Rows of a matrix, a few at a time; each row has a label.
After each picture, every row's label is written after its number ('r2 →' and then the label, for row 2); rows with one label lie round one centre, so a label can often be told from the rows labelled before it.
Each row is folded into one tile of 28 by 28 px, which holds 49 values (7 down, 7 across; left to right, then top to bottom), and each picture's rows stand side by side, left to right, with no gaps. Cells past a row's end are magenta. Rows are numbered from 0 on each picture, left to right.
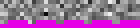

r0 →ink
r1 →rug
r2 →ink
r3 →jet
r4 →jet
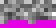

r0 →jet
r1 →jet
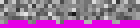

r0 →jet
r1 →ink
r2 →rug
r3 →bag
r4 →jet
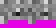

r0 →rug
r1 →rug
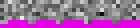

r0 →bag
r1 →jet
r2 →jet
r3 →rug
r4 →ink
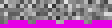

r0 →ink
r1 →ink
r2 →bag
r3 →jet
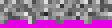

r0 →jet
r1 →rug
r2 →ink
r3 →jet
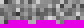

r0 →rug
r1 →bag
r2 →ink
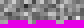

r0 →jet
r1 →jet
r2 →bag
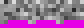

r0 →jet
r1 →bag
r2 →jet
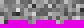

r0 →rug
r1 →ink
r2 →bag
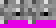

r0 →rug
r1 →rug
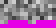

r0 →jet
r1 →bag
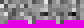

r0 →ink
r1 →rug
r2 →rug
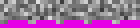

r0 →jet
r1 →bag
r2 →jet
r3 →jet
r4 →bag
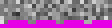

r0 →rug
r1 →ink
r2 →jet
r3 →bag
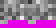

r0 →bag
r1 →bag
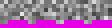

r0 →ink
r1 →jet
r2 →bag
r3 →bag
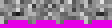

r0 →rug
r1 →ink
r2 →jet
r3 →rug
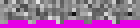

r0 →jet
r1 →bag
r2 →rug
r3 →ink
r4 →rug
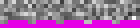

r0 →jet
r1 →ink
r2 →jet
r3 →bag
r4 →bag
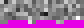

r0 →jet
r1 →rug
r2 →bag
